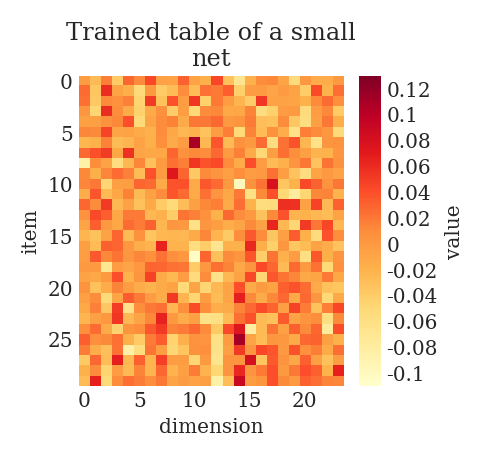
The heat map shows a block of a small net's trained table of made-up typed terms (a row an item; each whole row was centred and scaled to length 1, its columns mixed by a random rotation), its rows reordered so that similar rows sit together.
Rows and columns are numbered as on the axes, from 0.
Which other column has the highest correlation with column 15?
3
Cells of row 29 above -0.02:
20
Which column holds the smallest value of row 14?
10
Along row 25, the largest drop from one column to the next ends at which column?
15
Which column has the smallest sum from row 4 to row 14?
19
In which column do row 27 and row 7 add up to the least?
16
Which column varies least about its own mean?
13
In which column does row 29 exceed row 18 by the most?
14
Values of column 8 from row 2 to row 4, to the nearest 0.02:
0.04 -0.04 0.02
